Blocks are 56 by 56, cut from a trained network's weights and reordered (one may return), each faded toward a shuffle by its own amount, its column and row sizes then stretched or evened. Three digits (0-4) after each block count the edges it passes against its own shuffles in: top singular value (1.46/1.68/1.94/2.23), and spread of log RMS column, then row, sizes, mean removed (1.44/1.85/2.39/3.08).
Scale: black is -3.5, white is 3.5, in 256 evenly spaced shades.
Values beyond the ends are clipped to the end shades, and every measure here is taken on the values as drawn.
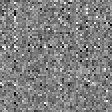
1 2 1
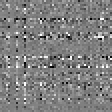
0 3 4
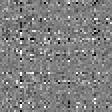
2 3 3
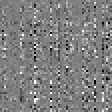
2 4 2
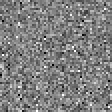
0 1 0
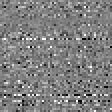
2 1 4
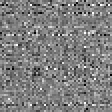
3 0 3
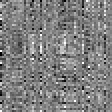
4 4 1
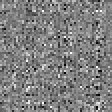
0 3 2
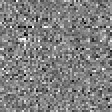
2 0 2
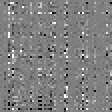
3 4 3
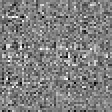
2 2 3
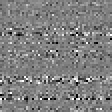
2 1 4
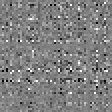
0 3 3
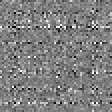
3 2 3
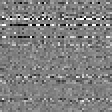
4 0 4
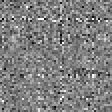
2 2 2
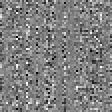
0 4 0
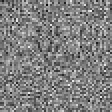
2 0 0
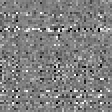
2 2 4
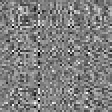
4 3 2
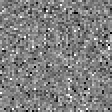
0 0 0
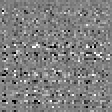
1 2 4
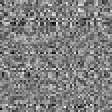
4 0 3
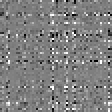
0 4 4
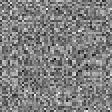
4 0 0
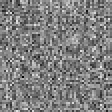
3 1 1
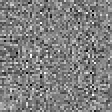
2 2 1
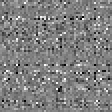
0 2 3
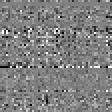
1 2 4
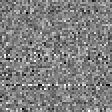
1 0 3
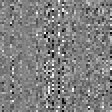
1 4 0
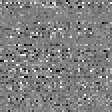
0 1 4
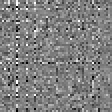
2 3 2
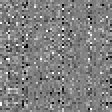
2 4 1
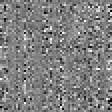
1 4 2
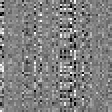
4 4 1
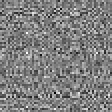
4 0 3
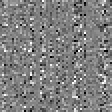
1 4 1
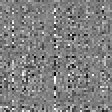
1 3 3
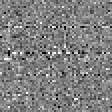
2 0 3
